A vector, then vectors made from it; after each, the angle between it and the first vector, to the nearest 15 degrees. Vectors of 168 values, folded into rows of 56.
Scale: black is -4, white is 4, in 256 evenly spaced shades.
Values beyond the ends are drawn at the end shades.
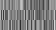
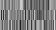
15 degrees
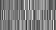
135 degrees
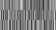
15 degrees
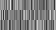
45 degrees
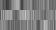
120 degrees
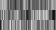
120 degrees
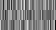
90 degrees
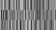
30 degrees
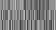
30 degrees
